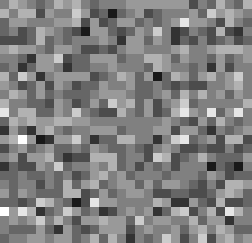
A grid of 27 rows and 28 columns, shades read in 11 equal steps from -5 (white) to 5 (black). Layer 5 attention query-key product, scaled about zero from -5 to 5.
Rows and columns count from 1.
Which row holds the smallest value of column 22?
25
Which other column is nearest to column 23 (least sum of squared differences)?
19
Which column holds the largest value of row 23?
9
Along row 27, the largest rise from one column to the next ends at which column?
24
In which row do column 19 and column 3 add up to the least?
16
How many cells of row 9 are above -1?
12
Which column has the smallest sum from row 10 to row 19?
21
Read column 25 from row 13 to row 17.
1 -2 0 2 2
